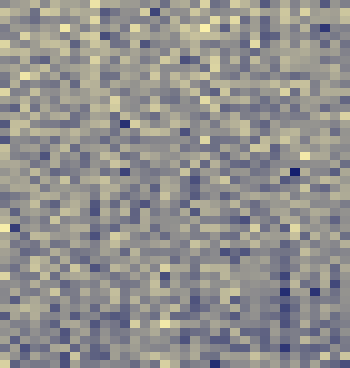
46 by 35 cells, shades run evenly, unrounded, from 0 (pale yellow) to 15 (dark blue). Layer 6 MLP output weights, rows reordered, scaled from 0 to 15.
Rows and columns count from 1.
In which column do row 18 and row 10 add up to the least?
21
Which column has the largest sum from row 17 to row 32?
10
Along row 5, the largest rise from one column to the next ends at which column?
11
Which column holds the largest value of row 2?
16
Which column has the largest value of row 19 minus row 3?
22
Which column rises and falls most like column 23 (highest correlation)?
9
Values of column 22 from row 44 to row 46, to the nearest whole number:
8 9 14
